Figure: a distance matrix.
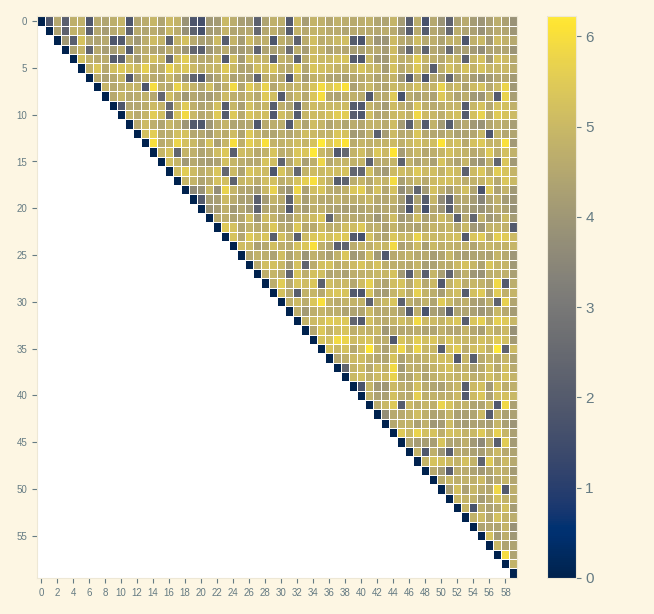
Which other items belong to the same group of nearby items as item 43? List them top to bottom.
25
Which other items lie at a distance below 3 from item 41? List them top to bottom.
8, 15, 30, 45, 57
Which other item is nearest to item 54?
52
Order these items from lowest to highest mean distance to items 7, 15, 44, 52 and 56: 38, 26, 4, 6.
6, 4, 26, 38
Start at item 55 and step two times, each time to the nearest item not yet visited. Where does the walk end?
47
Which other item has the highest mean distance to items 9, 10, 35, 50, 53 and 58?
57
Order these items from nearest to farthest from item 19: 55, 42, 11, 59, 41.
11, 55, 59, 42, 41
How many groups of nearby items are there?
14
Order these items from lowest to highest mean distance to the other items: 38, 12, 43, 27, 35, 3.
3, 27, 43, 12, 38, 35
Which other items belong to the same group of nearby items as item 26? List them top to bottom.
33
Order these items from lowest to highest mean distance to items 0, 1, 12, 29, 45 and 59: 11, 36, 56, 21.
11, 56, 21, 36
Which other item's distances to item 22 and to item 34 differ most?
44
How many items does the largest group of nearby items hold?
12
